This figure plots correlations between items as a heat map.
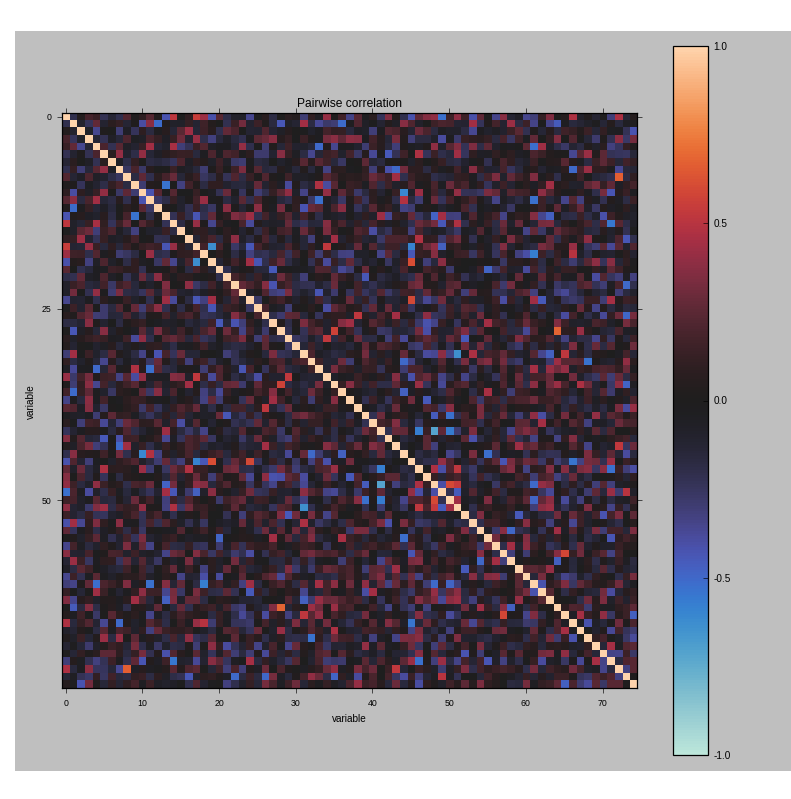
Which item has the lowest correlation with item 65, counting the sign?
74
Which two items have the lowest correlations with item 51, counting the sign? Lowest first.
31, 49
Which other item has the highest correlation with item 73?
49
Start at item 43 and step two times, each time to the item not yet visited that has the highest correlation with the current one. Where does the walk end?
8
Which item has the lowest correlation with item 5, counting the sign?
42
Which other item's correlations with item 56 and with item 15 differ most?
60
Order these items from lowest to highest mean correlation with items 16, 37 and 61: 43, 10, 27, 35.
10, 27, 43, 35
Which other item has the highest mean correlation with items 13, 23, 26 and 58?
22
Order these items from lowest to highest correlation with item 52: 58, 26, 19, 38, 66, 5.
5, 58, 19, 38, 26, 66
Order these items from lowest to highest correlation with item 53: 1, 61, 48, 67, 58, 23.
48, 58, 61, 67, 23, 1
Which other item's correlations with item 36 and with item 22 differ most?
27
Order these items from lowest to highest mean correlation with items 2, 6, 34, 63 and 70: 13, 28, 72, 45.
13, 45, 28, 72
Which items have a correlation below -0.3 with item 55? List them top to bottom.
20, 44, 71
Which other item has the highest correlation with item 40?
62
